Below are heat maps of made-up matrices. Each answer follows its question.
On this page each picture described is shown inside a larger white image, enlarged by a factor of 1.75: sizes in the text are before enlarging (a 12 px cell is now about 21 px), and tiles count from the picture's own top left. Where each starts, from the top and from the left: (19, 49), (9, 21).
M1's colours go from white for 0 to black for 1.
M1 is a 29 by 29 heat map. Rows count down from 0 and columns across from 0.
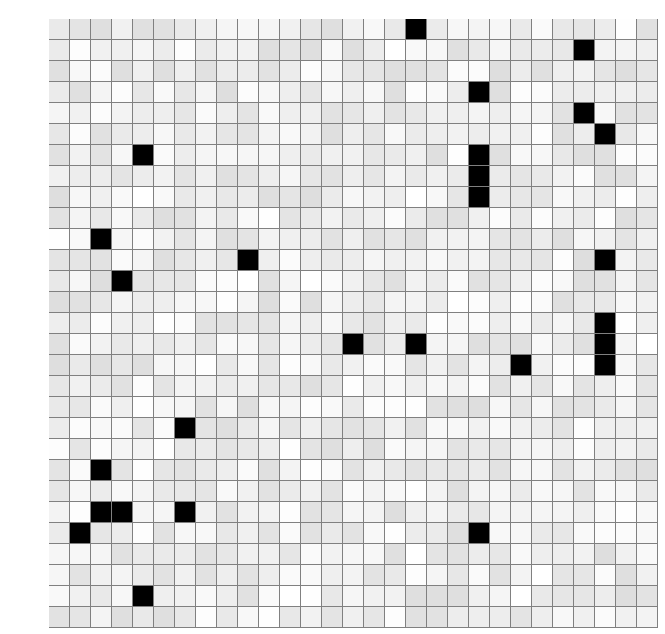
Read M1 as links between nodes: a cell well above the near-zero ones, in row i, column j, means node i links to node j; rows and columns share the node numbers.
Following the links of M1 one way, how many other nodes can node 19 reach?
4
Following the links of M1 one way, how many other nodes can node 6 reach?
3
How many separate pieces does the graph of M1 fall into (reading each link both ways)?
5
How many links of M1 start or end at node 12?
1
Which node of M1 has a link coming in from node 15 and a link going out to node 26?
node 14
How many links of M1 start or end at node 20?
5
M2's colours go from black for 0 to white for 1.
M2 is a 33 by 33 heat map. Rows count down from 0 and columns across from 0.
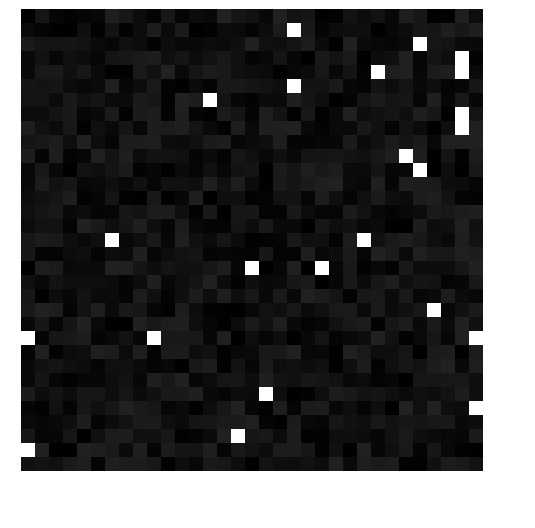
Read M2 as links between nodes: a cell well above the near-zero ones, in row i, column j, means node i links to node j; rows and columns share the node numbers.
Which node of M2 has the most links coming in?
node 31
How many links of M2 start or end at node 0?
2
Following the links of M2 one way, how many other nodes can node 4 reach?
3
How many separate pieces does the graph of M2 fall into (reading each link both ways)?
10
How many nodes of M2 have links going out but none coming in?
12
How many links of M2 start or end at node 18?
2
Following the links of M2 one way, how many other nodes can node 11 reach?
2
